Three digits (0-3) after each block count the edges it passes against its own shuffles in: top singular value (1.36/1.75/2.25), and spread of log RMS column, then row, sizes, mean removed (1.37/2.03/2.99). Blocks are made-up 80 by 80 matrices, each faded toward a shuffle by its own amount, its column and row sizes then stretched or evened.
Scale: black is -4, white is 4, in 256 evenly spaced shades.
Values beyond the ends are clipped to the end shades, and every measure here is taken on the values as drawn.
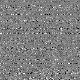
1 0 3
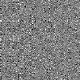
2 2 0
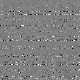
1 0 3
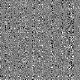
0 3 2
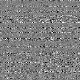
1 1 3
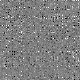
1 2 2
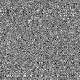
2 0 1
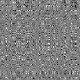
3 2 2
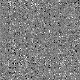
1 2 1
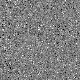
0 1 0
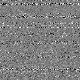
1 0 3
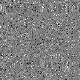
2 1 1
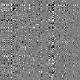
3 3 2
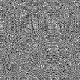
3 0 0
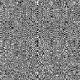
3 2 1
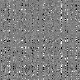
2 3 2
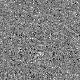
1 1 1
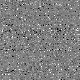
1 0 2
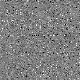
1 1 1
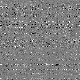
0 1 3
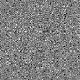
2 1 1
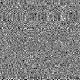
3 0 2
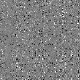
2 2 1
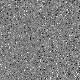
0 1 0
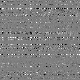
2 1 3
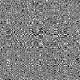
3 1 2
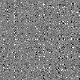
2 2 2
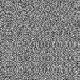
3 0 0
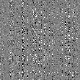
1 3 1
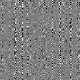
3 3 2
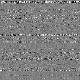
2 0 3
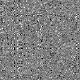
2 2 1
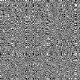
3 2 2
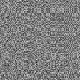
3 0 0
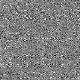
2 0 2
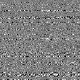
2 0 3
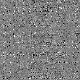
1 2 2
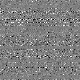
2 0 3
